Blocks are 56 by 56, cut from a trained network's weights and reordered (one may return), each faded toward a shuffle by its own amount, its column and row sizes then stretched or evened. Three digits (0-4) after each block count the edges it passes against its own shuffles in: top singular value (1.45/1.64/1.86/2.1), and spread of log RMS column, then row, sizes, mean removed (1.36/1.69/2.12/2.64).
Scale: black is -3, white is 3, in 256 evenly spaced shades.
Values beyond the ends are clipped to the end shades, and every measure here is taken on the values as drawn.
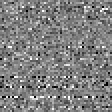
0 0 4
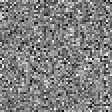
0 2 0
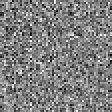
2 1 0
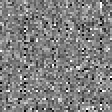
0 3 3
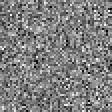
0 1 0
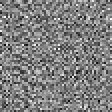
4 1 1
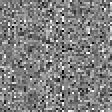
0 4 0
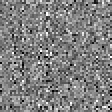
0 3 1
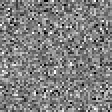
0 1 2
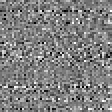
2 0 4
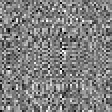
4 3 1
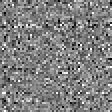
0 2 3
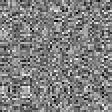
4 2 1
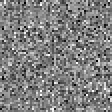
0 1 1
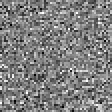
1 1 1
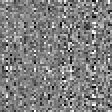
2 4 2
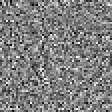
2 0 2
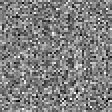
2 0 1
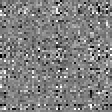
1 4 4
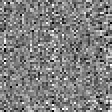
3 3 2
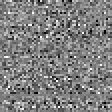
1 2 4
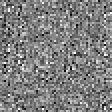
0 3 1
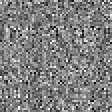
0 0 3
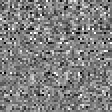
1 0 4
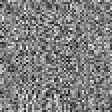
4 2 0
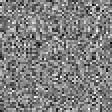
3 1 1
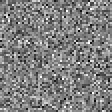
1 0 0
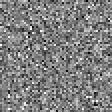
0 2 0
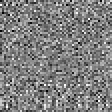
3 0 2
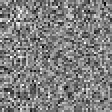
3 1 0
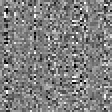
2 4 0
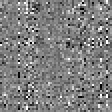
0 4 3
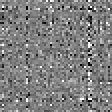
2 4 3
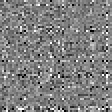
1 3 4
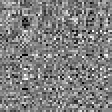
3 2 4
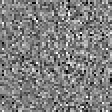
2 3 2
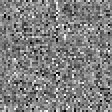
1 3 1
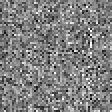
1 2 1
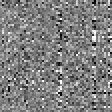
1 4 1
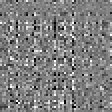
4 4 4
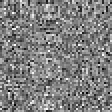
2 2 0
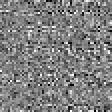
2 2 4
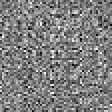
3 3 1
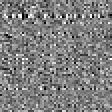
3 0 4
